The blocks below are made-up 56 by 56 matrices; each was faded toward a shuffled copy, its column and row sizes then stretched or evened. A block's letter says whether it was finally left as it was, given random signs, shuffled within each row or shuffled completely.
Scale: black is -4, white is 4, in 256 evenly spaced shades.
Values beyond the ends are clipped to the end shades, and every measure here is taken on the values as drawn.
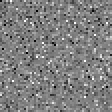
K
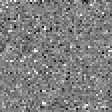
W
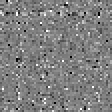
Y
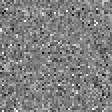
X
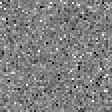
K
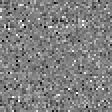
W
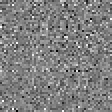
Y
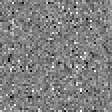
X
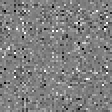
Y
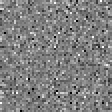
Y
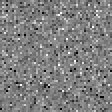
K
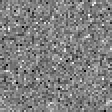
K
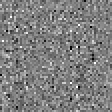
X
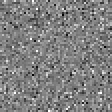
X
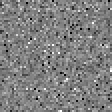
K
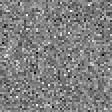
K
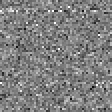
W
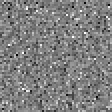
K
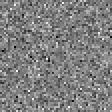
K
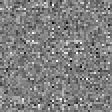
Y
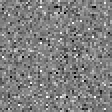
X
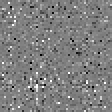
Y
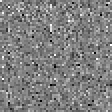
X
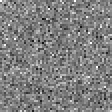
K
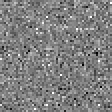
W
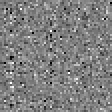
Y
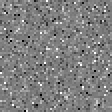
K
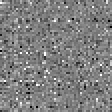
Y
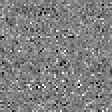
Y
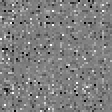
X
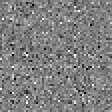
Y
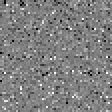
W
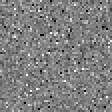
K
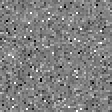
K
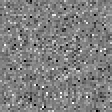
Y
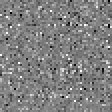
X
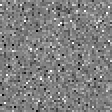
K
